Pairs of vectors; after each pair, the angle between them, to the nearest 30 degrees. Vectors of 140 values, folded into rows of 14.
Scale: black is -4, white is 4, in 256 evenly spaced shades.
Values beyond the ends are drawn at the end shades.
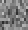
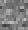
120 degrees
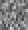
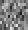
30 degrees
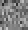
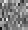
150 degrees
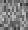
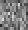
30 degrees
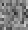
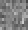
150 degrees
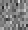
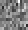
30 degrees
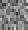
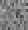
60 degrees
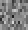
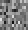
150 degrees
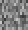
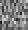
150 degrees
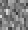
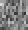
90 degrees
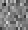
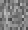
60 degrees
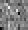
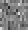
150 degrees
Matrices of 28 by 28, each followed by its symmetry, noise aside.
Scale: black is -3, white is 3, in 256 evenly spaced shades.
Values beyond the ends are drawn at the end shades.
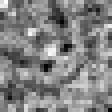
symmetric.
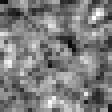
symmetric across the other diagonal.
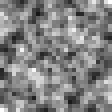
same after a half turn.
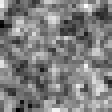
no symmetry.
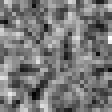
no symmetry.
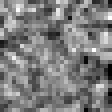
no symmetry.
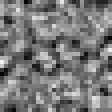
same after a half turn.
